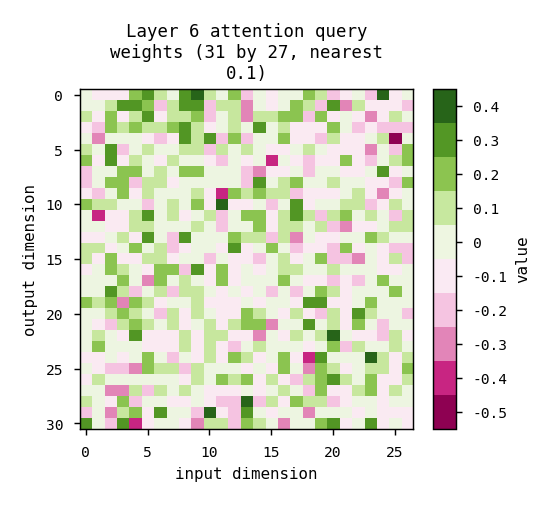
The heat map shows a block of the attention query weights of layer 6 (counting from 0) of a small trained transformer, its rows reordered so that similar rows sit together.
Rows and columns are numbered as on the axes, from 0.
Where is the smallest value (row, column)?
4, 25
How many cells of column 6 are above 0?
12
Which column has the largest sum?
9
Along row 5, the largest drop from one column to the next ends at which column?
3
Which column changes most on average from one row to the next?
20
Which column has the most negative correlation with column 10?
2
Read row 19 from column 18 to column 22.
0.3 0.3 -0.1 -0.1 0
